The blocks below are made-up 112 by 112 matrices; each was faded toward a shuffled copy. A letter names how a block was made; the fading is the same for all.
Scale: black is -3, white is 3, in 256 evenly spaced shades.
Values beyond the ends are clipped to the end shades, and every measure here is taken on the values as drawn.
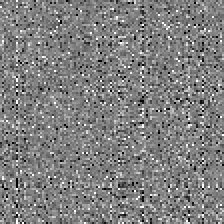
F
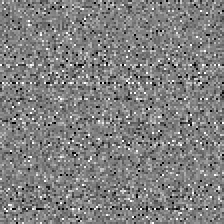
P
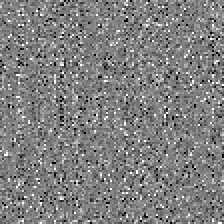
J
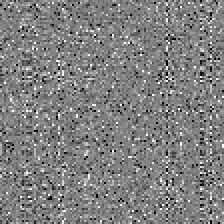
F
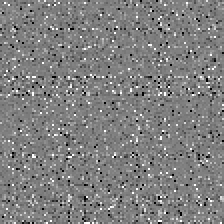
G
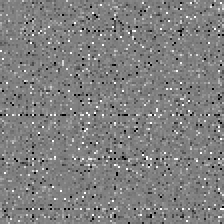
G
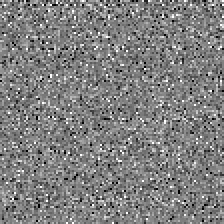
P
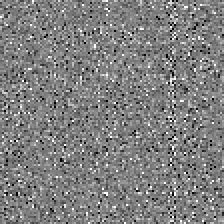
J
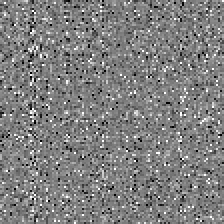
J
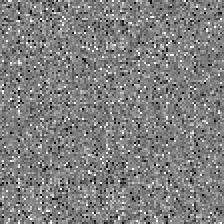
J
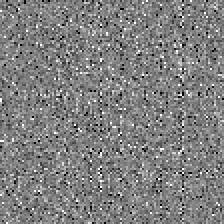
J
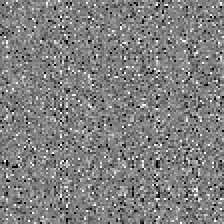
J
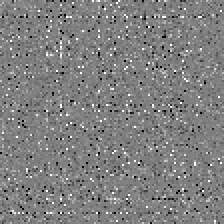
G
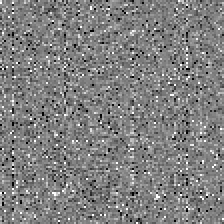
J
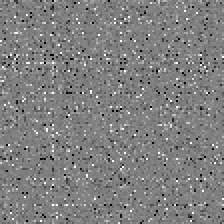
G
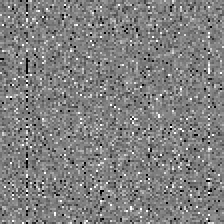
J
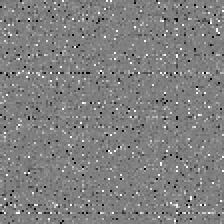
G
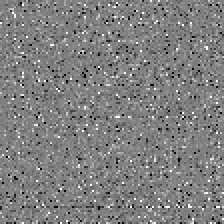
G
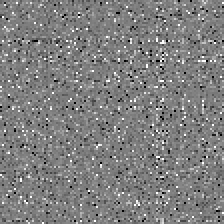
G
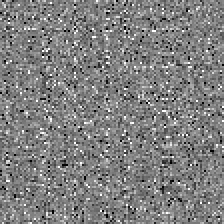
J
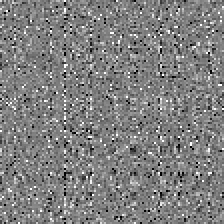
F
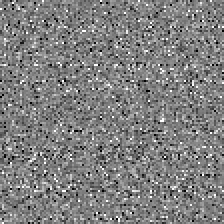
P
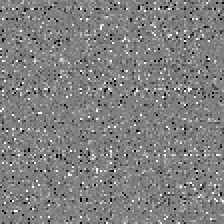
G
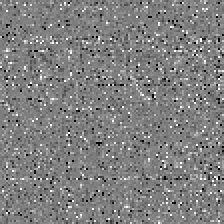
G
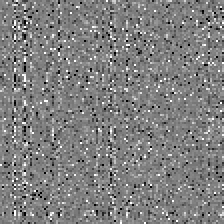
F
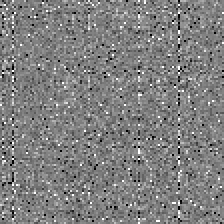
F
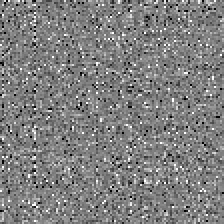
J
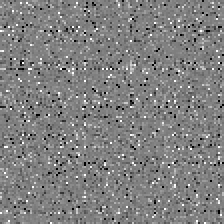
G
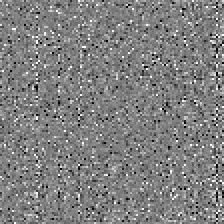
J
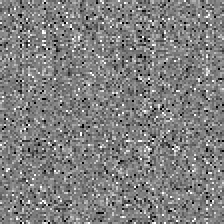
J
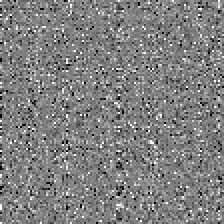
J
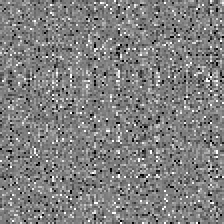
J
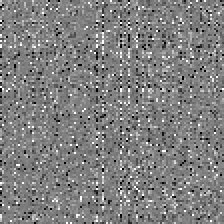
F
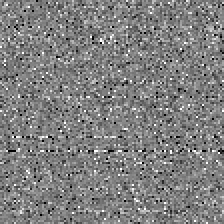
P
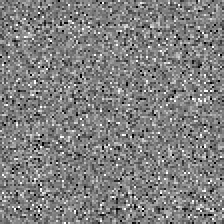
P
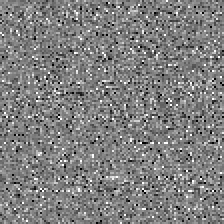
P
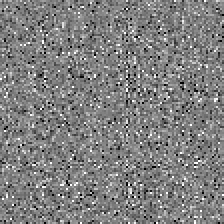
J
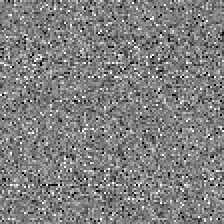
P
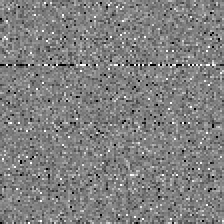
P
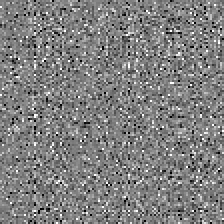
F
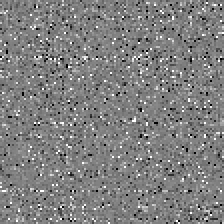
G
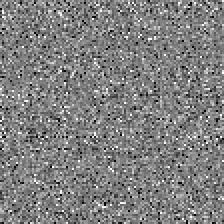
P
